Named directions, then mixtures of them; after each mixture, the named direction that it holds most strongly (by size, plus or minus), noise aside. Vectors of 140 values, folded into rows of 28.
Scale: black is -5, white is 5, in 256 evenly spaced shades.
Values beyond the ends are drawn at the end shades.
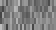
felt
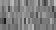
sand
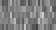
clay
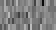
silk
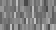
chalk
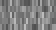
clay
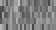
felt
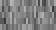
sand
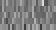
silk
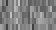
felt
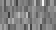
silk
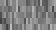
chalk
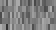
felt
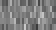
clay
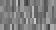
chalk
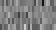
silk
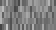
felt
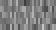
chalk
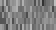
felt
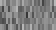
felt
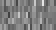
silk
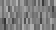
sand
